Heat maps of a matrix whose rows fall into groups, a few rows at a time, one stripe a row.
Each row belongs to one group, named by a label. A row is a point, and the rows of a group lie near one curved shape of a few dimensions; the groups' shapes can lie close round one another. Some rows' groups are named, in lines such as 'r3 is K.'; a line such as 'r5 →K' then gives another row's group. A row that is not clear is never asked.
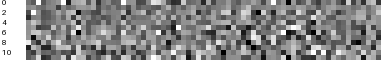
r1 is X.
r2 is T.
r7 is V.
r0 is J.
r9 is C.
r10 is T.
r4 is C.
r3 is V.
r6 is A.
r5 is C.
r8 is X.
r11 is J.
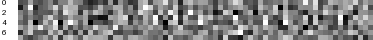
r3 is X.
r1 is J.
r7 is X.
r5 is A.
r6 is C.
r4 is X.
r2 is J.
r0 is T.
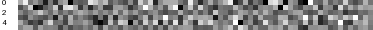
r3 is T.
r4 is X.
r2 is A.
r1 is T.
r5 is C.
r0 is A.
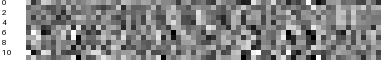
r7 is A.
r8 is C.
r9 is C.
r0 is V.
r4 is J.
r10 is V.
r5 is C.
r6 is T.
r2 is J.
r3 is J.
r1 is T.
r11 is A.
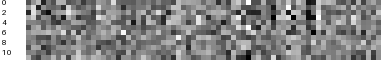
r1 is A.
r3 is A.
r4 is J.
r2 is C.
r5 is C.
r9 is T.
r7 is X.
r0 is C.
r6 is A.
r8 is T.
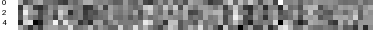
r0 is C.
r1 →T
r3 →T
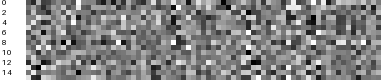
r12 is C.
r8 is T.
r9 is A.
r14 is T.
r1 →C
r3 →A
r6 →C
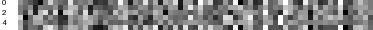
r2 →X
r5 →X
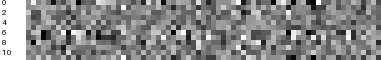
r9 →J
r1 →A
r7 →X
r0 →A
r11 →A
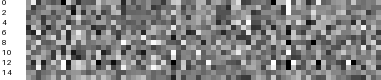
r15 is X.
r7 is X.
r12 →X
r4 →C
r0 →A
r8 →J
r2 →C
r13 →J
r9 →T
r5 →T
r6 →J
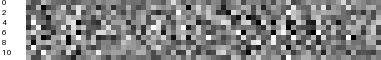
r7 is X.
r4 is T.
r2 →C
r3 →C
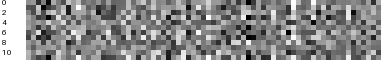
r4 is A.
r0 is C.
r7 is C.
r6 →J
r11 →X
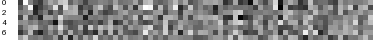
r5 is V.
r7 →C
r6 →T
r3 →C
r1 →J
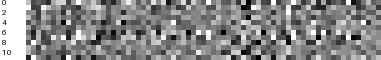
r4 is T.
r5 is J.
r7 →X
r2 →A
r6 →T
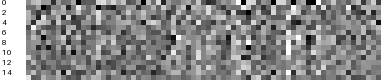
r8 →C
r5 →T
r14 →A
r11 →J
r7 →C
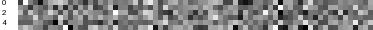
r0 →C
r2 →J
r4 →T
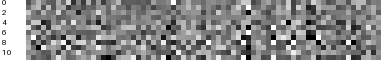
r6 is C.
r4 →T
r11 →X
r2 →J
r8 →X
